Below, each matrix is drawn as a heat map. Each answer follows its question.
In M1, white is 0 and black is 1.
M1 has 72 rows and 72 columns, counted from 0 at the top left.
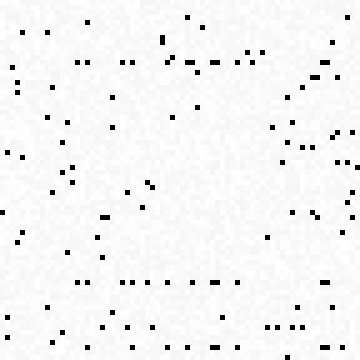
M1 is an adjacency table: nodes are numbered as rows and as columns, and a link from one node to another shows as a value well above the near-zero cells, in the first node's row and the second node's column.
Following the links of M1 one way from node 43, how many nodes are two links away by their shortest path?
3
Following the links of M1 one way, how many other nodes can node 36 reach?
6
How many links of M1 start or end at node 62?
4
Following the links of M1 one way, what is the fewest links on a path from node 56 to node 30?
2
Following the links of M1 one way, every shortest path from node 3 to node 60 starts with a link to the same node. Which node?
node 69
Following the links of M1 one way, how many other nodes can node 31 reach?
6
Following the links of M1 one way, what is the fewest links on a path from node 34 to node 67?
3
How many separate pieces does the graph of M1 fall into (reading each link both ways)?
3
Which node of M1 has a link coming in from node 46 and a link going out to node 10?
node 68
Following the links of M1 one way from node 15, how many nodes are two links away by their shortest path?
3
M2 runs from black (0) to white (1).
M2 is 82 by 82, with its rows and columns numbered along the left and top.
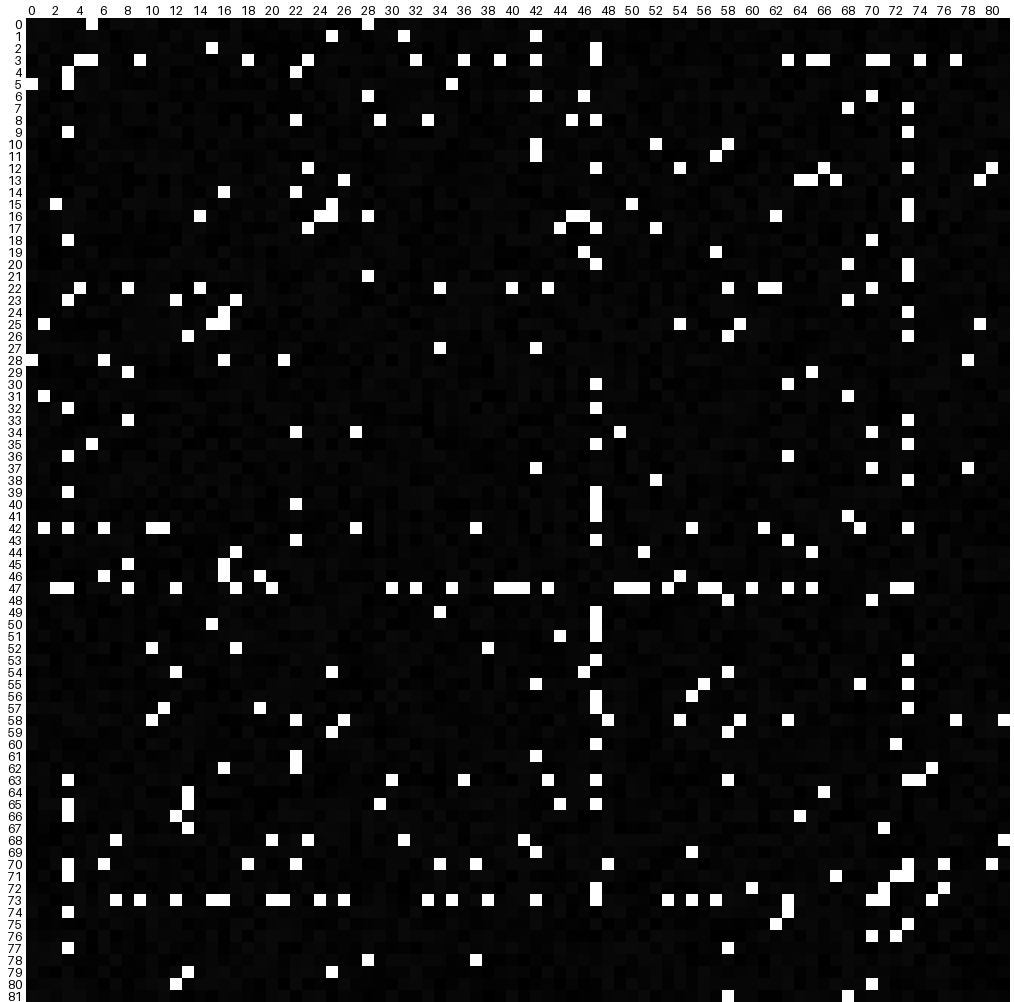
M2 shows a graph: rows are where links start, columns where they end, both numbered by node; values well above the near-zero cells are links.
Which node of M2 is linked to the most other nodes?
node 47
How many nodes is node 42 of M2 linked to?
11
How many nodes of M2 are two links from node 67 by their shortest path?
7
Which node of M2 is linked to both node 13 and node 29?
node 65
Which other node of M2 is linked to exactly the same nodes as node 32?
node 39
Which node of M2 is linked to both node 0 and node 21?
node 28
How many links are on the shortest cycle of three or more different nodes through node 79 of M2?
6
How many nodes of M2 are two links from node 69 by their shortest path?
10
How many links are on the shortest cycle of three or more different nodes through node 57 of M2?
3
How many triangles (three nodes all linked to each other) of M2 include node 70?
2
